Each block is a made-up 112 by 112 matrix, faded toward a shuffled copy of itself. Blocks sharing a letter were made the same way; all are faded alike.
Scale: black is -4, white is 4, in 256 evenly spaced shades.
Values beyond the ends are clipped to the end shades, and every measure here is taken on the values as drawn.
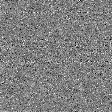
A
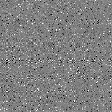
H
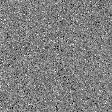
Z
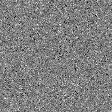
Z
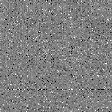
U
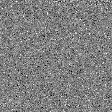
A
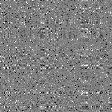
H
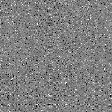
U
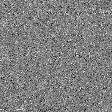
A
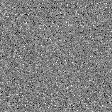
A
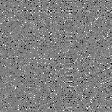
H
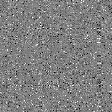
U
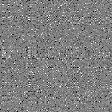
H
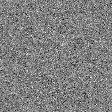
Z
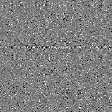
U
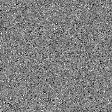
A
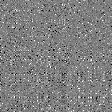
U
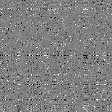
H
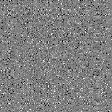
U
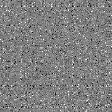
U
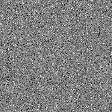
Z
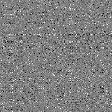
U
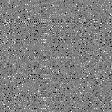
H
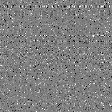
H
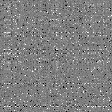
H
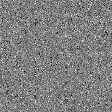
Z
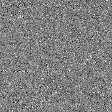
A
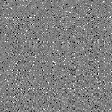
H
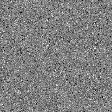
Z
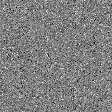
Z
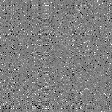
H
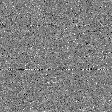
A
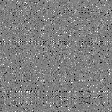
H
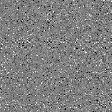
U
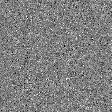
Z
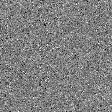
Z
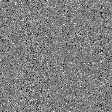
Z
